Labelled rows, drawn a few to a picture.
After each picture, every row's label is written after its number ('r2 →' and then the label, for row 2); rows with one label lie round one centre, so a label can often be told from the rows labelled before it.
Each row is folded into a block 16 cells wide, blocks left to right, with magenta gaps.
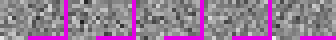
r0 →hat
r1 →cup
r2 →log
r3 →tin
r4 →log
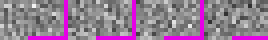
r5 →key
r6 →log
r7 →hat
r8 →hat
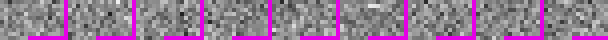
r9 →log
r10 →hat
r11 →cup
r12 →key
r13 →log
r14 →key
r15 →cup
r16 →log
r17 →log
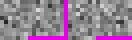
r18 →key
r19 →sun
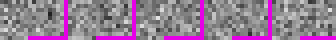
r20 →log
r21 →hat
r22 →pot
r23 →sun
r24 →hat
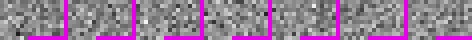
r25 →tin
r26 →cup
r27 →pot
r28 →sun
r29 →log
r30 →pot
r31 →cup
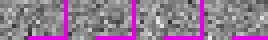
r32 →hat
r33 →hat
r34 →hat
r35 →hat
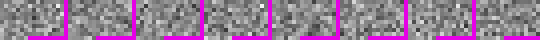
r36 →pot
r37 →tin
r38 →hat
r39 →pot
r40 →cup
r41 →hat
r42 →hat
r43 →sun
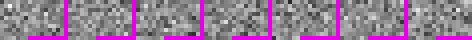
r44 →tin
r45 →hat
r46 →tin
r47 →cup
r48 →cup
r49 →tin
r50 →tin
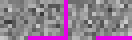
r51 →key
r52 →hat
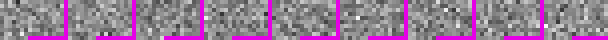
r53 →cup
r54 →key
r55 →pot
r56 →cup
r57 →tin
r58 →sun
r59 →tin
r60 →hat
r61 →pot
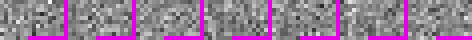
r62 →key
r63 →sun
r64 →sun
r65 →cup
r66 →key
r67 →hat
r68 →hat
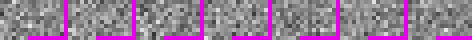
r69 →sun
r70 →log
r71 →cup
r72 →log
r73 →sun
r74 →key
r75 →log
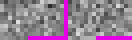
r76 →key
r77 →hat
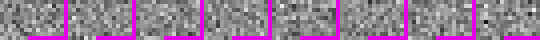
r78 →pot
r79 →cup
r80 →tin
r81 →key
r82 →tin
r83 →sun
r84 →key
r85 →sun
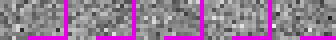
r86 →pot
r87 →pot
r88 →tin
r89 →sun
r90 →tin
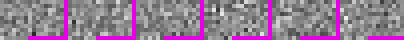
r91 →key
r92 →hat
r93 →sun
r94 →key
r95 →tin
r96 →cup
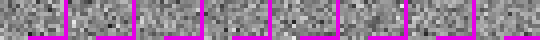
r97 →log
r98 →tin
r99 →tin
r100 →pot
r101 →sun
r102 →hat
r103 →tin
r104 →cup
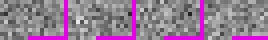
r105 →cup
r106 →key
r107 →sun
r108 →hat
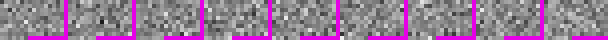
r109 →sun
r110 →hat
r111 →sun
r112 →log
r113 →log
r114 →hat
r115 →sun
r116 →hat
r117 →tin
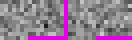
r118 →log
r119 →hat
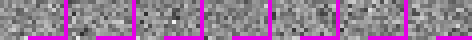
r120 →pot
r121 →tin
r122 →hat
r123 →cup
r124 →pot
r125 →hat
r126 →tin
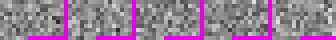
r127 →tin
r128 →cup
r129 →log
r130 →hat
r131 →cup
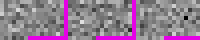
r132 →cup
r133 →hat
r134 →log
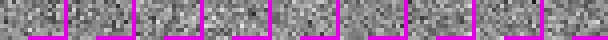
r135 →pot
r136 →log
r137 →hat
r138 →tin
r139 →key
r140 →log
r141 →pot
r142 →pot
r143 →tin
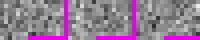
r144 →log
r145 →hat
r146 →sun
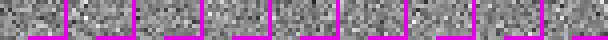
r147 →sun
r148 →sun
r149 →tin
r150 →hat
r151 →cup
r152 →key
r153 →cup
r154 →pot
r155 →sun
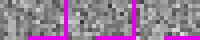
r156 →hat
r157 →cup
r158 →log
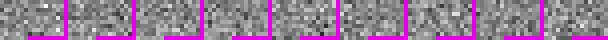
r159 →log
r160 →pot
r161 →log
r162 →key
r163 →cup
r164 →key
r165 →hat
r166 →sun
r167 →tin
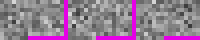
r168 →key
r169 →cup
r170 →key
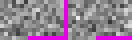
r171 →tin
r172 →sun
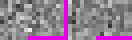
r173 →pot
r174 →key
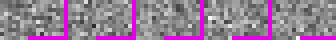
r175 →log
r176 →sun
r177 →hat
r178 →tin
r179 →pot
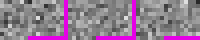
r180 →key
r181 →hat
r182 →hat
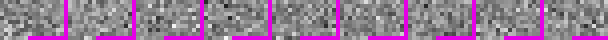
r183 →cup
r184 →sun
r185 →sun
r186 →tin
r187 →cup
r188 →log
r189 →sun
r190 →pot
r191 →cup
